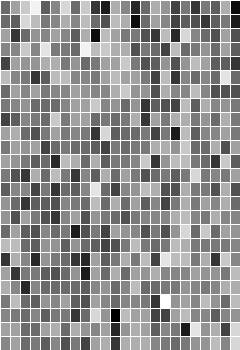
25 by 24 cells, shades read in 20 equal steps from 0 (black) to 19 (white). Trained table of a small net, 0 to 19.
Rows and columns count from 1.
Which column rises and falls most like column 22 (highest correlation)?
24
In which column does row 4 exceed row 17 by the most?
9
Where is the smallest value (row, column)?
23, 12
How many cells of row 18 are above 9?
9
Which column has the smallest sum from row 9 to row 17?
5
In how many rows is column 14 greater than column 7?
13
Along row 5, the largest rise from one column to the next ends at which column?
2
